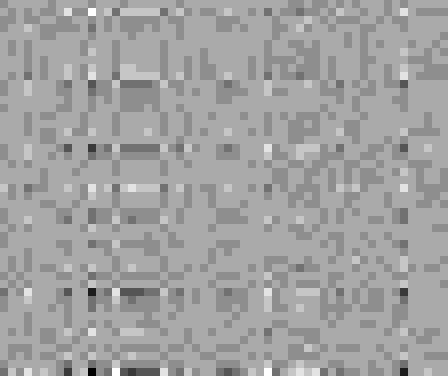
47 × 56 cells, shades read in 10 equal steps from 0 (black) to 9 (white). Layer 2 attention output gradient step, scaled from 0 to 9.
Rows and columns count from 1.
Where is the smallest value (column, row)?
12, 47
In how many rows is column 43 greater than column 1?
4
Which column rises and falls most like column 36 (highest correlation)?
42
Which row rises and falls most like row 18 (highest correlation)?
1
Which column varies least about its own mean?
33
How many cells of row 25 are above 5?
40
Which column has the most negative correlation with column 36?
45
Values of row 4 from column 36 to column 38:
5 6 7
